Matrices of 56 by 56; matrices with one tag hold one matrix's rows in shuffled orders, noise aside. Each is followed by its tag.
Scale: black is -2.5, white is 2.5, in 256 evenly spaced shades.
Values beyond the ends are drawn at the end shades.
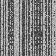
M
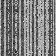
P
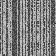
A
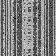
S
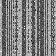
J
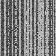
P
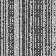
M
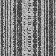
S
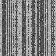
J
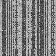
J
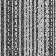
P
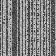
A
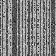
A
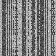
J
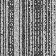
M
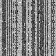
J
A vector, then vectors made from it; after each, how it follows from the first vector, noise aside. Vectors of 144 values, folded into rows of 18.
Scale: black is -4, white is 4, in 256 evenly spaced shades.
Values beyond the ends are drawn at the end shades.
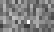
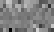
wrapped around, negated, partly zeroed.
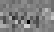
negated, partly zeroed.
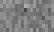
reversed, negated, shrunk.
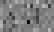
negated, partly zeroed.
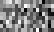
reversed, negated, scaled up.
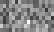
sign-scrambled.
